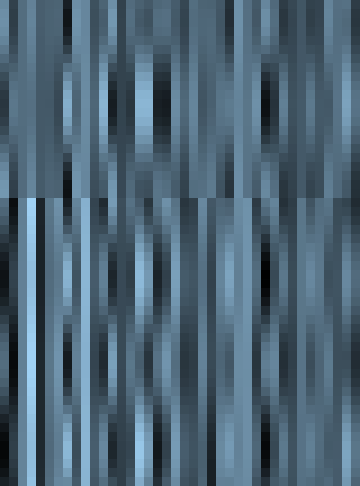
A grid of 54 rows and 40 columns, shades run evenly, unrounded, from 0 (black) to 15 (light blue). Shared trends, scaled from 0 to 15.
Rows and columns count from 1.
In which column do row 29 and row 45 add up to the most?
4
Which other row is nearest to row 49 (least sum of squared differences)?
52
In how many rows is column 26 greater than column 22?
32
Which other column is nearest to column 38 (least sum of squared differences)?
22
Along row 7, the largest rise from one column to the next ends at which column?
27
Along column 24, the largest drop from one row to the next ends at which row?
23
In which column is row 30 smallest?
30
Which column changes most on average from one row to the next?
8
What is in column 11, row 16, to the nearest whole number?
7
